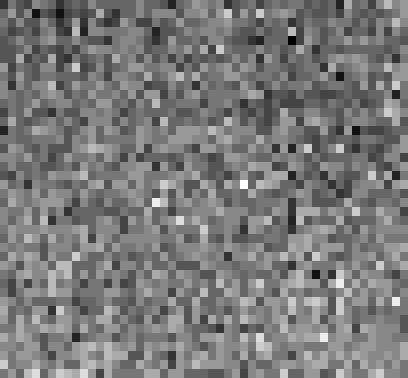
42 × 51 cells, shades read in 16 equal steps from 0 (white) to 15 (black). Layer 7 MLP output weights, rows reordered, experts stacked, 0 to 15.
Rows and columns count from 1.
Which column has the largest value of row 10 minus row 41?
25
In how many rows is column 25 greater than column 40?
18
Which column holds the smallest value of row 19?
32
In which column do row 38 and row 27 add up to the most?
10
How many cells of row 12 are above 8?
29
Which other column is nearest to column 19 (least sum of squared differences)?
30
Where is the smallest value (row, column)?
21, 31
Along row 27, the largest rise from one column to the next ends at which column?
12
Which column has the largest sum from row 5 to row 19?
37
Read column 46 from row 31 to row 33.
6 8 6
